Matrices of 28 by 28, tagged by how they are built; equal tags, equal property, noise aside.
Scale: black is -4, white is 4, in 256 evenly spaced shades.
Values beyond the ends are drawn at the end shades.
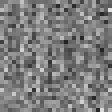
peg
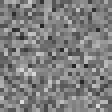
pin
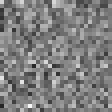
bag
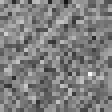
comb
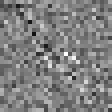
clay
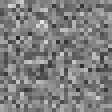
peg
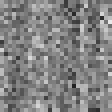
peg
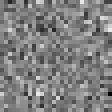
bag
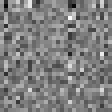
bag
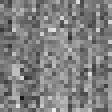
peg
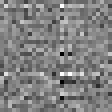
bag
